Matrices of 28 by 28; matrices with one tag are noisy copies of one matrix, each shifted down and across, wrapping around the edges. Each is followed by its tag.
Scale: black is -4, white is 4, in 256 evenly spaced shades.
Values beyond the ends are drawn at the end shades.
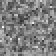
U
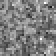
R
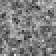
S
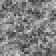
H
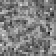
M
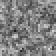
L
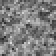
H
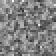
U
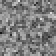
U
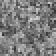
R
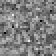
U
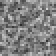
U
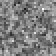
L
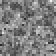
R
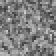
M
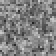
R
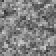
H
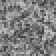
M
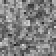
L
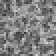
S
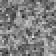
S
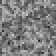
M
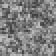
R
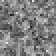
R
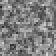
L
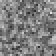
L
